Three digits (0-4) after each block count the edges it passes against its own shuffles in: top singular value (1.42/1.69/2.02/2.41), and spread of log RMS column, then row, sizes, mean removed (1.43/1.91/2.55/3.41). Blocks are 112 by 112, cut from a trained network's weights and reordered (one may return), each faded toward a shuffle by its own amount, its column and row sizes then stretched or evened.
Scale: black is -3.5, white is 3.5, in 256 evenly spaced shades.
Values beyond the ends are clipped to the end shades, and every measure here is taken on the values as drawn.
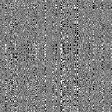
4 4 2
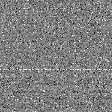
1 0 1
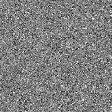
2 1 1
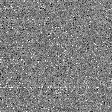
0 0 0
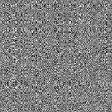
4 3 2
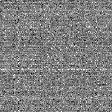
2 2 0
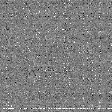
2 2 2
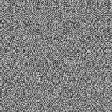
4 0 1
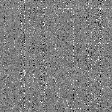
0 3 0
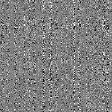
0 4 3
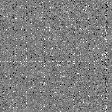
0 3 1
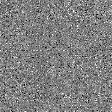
0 1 2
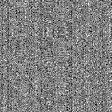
2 1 0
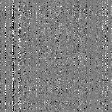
2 4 2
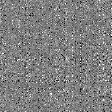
1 3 2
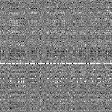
4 2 3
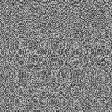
4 0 1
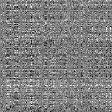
4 4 0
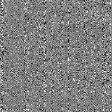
1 4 2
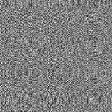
4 3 1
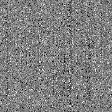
1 2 1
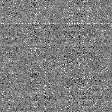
1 3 0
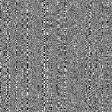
4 4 0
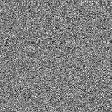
3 0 2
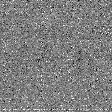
0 1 1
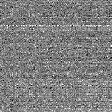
3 1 1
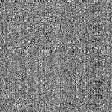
2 0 2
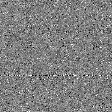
1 1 1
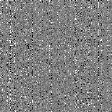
1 4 1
